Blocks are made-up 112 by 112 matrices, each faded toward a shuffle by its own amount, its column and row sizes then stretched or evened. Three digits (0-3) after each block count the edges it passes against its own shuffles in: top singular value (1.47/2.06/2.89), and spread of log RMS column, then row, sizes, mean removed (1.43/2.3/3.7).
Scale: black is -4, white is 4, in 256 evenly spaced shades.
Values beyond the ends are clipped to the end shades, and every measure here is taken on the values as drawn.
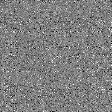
0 1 2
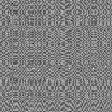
3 0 1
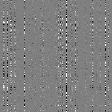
3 3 1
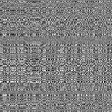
3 0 3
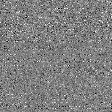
0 0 2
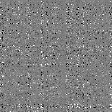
0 2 2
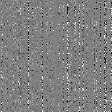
1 3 1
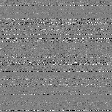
1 0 3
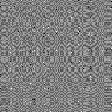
3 0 0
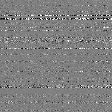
1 1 3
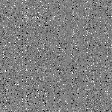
0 2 1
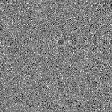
2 0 1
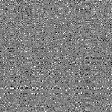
2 0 2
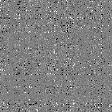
1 2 2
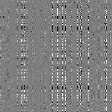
3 3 1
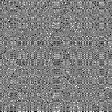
3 0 2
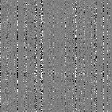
2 3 1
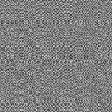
3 2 2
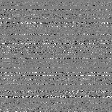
1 0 3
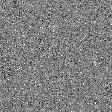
0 1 0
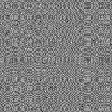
3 1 1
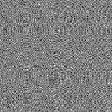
3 0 1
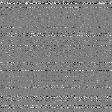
2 1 3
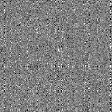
2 2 1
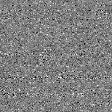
1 0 2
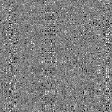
2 2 1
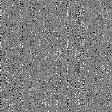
2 2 0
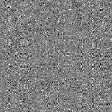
2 2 1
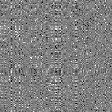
3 2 0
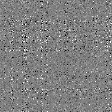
0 2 2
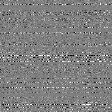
1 1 3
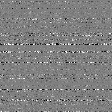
1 0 3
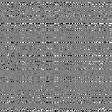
3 1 3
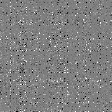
1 2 2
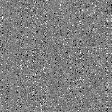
1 2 0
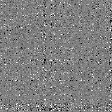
0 2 2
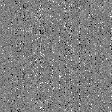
1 2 0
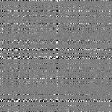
3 2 3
